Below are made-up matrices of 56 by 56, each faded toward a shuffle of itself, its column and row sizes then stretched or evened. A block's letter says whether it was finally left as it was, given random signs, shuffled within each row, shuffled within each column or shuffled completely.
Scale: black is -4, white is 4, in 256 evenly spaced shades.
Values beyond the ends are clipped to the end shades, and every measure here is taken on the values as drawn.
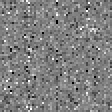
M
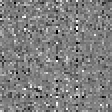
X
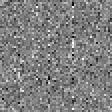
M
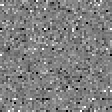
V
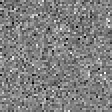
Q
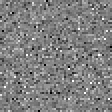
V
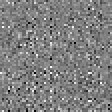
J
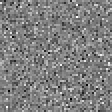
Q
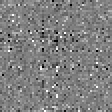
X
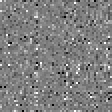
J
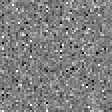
M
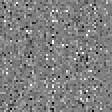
M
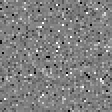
Q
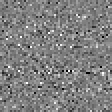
V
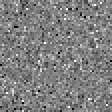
Q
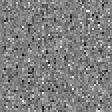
M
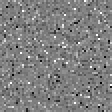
Q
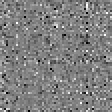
J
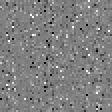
M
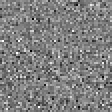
V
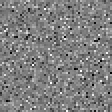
Q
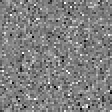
Q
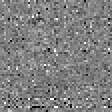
J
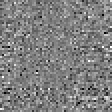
J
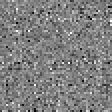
V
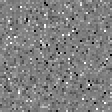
Q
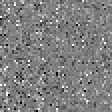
M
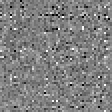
J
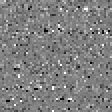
V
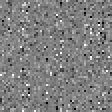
M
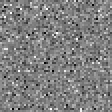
V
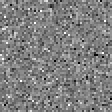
Q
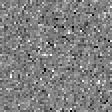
Q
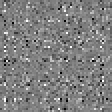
J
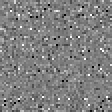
V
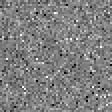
Q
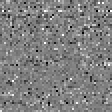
V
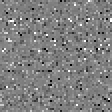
V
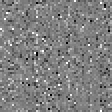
M
